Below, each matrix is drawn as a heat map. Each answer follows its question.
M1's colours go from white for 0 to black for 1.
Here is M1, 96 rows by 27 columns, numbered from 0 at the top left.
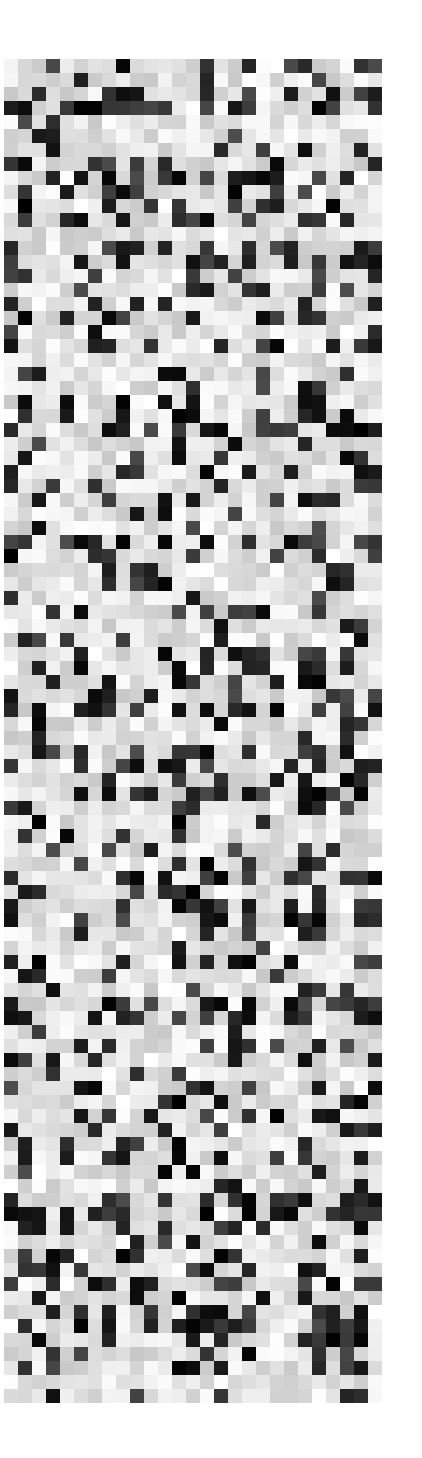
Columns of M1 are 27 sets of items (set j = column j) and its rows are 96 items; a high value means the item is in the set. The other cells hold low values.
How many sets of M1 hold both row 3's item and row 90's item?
9
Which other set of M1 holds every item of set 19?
7
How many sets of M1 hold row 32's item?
3
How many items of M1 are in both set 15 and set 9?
6
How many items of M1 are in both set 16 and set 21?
9
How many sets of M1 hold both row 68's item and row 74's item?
2
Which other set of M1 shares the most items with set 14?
17
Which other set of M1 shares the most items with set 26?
0
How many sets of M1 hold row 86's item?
9
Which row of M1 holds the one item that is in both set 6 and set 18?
20
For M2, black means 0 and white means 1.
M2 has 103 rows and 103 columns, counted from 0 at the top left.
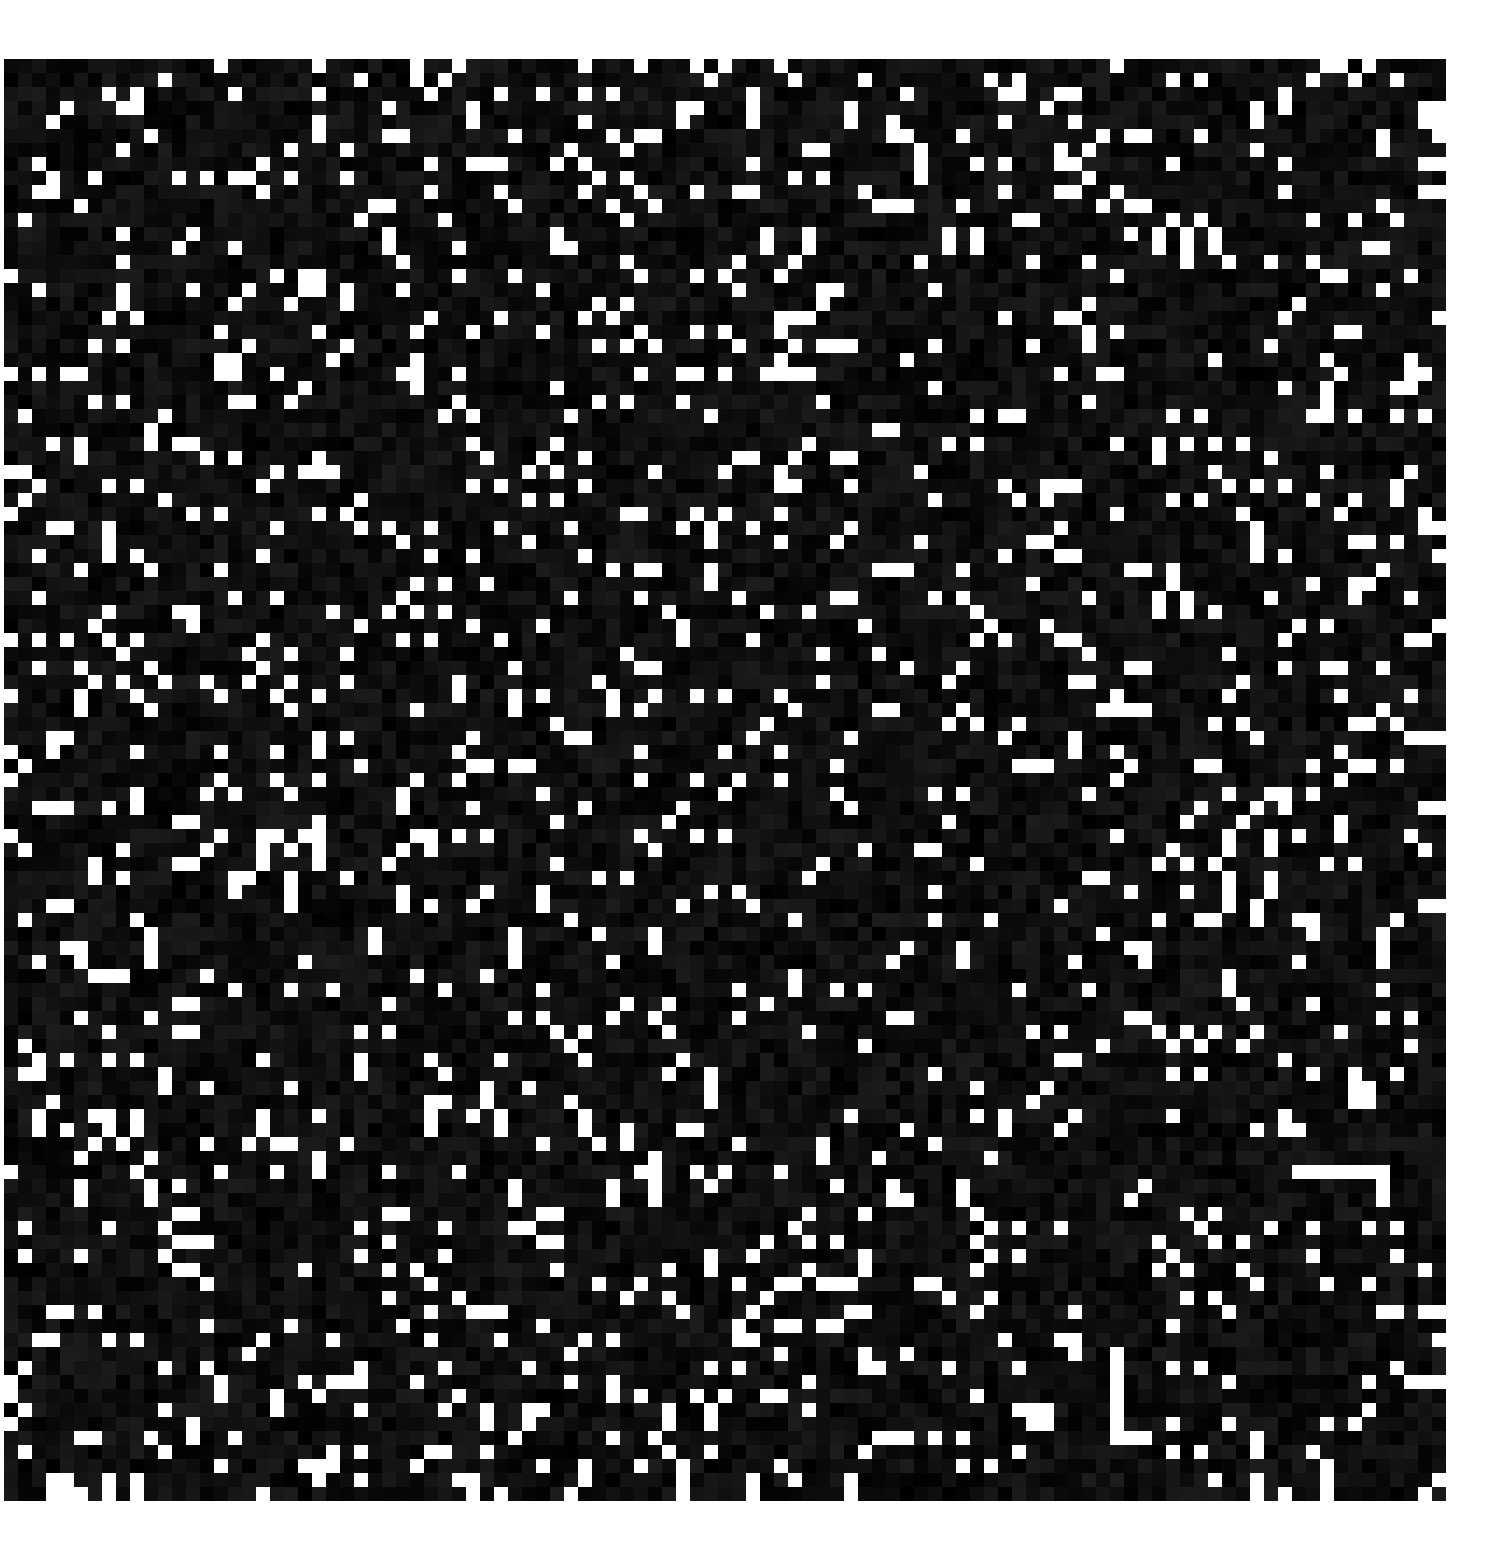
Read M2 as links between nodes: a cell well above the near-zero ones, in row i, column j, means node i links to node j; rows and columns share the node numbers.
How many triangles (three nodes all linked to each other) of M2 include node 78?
6
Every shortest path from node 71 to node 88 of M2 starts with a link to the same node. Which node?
node 76
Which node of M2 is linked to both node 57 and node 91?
node 18
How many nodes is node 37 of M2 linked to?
9
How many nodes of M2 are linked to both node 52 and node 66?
6
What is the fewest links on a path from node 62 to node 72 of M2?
2
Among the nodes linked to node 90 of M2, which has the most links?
node 55
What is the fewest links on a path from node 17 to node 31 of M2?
3
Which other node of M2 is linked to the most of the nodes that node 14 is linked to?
node 20
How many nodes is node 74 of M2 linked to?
9
